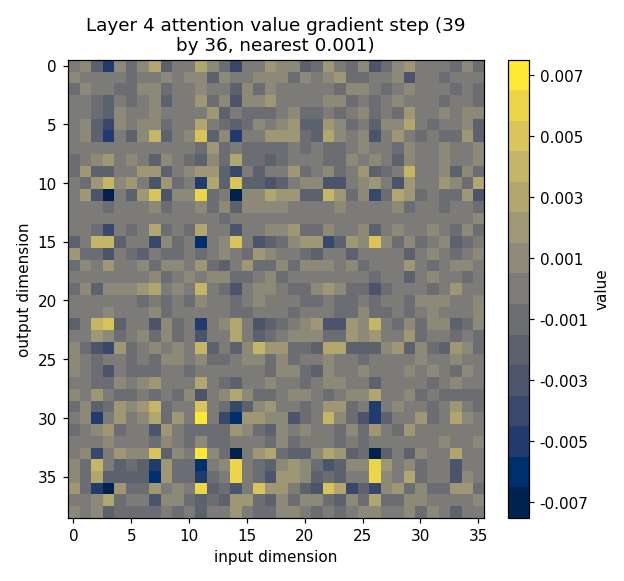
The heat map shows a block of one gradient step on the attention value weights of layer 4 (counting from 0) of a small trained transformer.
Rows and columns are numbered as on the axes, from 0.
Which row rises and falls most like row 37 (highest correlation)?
31
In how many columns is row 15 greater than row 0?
13
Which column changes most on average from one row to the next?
11
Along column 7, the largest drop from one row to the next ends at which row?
34
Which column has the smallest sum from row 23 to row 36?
3
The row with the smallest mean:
16
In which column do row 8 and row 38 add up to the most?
14
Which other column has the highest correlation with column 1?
6
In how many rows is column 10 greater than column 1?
7
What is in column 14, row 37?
0.002
